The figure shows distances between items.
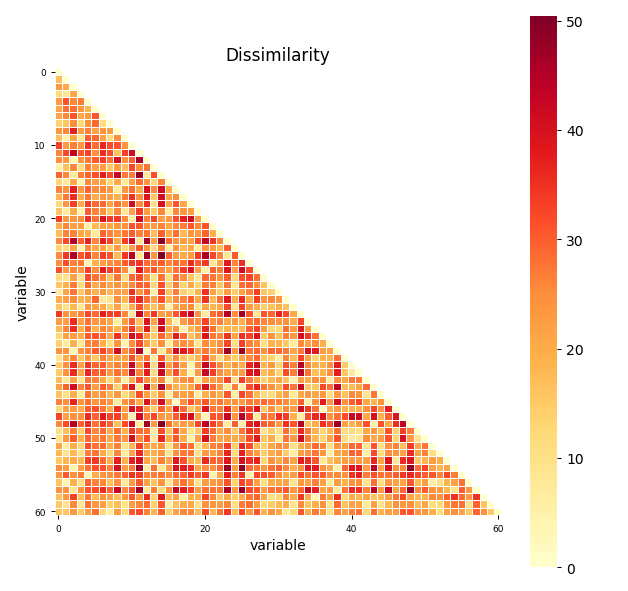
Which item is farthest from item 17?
14
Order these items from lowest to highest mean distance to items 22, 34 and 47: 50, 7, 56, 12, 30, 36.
56, 30, 7, 50, 12, 36
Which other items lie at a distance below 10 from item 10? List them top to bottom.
20, 27, 33, 47
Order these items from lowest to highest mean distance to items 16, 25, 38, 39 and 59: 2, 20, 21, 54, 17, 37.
37, 17, 21, 2, 54, 20
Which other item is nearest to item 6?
31
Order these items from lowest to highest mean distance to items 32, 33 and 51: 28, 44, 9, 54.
44, 9, 28, 54
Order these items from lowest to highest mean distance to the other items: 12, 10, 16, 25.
16, 12, 10, 25
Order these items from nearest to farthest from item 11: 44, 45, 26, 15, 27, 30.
45, 30, 15, 44, 26, 27
